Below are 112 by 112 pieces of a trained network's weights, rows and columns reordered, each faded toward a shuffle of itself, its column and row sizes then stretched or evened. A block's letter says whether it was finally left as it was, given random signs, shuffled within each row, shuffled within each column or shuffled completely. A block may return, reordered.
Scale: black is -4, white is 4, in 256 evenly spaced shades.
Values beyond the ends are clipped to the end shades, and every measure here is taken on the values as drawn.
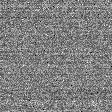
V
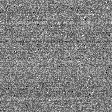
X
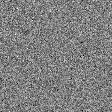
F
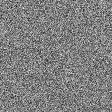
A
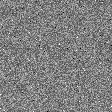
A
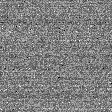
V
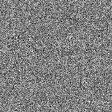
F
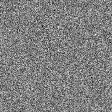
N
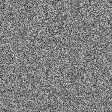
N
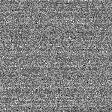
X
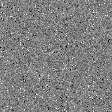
N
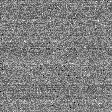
X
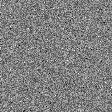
F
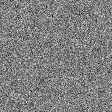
A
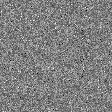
N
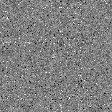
X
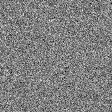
A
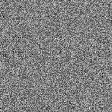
X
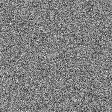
V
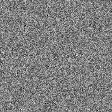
F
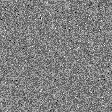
N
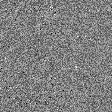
F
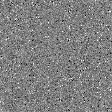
N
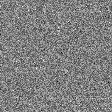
F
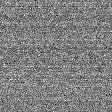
V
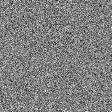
F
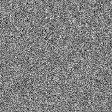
X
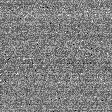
V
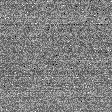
V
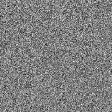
X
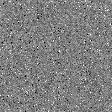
N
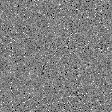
X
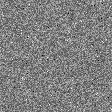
A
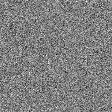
N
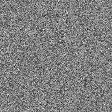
F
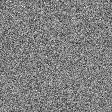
A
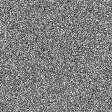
N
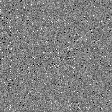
X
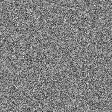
N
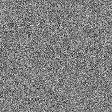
F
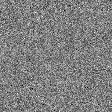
V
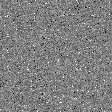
V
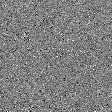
V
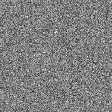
X
